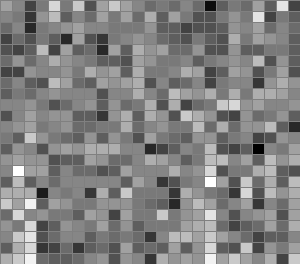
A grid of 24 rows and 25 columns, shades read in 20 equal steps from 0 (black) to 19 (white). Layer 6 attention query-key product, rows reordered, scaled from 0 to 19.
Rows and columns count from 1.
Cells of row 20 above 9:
15
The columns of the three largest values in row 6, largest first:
22, 5, 12
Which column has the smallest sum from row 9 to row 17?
9
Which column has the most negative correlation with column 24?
18
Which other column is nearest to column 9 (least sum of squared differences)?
1
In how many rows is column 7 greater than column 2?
8
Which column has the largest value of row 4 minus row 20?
20
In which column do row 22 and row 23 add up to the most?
3
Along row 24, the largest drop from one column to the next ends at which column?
4
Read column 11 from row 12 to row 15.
13 9 10 8
